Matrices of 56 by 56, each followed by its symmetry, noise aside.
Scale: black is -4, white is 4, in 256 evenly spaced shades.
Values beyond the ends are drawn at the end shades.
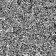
antisymmetric.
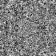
mirrored top to bottom.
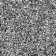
no symmetry.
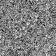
symmetric.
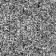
mirrored top to bottom.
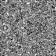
mirrored top to bottom.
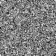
symmetric.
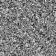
antisymmetric.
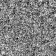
symmetric across the other diagonal.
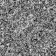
symmetric.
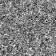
no symmetry.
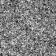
symmetric across the other diagonal.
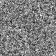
symmetric across the other diagonal.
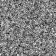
no symmetry.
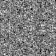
mirrored top to bottom.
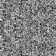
mirrored top to bottom.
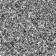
symmetric across the other diagonal.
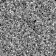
symmetric across the other diagonal.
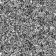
mirrored top to bottom.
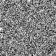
symmetric.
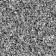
no symmetry.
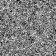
symmetric.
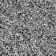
symmetric across the other diagonal.
